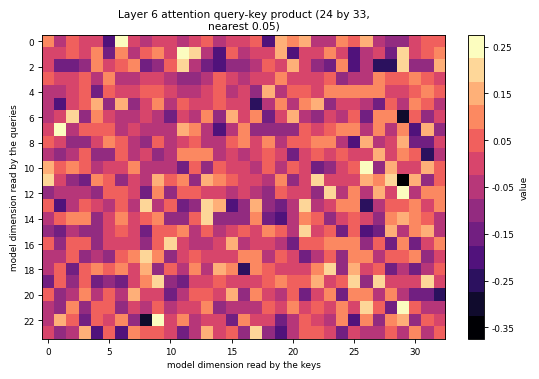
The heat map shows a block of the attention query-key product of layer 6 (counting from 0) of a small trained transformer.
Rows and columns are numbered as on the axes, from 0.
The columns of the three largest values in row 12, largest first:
29, 23, 27
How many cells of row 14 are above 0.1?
2
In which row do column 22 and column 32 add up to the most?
11
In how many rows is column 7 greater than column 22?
8
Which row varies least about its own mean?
3
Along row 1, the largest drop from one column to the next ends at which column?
20
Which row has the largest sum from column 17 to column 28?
19
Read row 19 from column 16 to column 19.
0 0 0.05 0.1
